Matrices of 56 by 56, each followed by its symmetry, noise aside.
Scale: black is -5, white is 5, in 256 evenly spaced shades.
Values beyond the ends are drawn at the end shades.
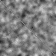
no symmetry.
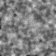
symmetric across the other diagonal.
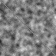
no symmetry.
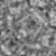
symmetric across the other diagonal.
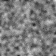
no symmetry.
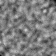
symmetric across the other diagonal.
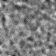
antisymmetric.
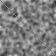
symmetric.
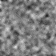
antisymmetric.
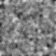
antisymmetric.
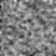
no symmetry.
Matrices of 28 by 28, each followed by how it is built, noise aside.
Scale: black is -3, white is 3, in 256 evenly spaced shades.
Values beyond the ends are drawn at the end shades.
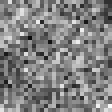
smooth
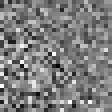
lower triangular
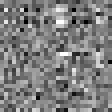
low rank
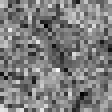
smooth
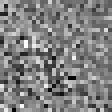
lower triangular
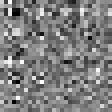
low rank
